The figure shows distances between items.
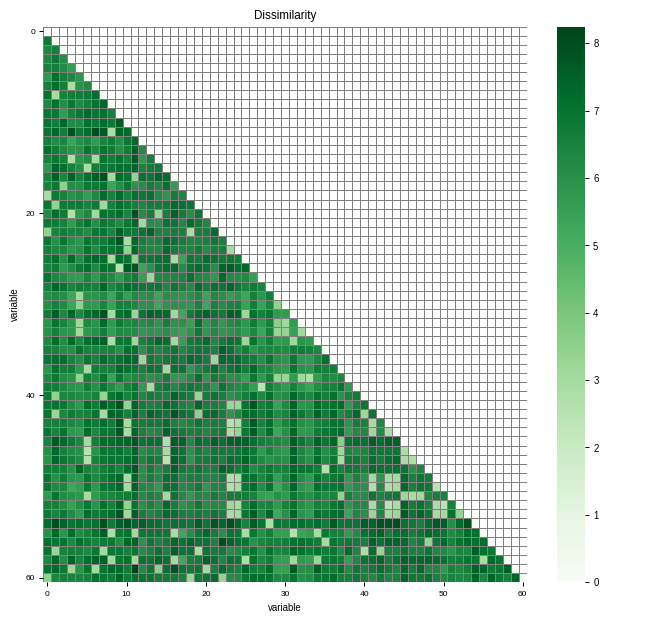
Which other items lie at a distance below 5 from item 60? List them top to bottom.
0, 18, 22
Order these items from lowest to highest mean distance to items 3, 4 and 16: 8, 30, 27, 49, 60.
30, 8, 27, 49, 60
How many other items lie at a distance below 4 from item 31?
7
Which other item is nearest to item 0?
18
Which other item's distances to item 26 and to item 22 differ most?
9
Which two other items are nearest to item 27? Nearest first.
39, 13
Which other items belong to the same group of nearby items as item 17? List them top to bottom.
2
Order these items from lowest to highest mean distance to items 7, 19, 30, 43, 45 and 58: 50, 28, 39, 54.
50, 39, 28, 54
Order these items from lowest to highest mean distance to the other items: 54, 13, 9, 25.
25, 13, 9, 54
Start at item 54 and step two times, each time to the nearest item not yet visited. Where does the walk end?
51
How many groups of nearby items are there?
13
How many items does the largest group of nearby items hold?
10
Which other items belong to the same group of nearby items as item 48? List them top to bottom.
35, 56
